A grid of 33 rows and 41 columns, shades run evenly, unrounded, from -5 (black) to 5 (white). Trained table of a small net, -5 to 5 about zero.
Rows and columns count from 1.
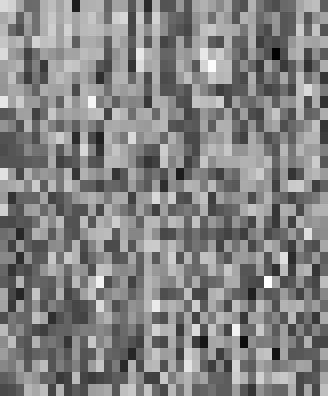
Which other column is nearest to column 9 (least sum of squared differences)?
7
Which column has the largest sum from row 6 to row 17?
11
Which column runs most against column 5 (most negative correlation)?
21
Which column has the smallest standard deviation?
4
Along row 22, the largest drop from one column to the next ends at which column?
37
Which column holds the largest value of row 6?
27
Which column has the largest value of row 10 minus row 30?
35
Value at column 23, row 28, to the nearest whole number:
-3
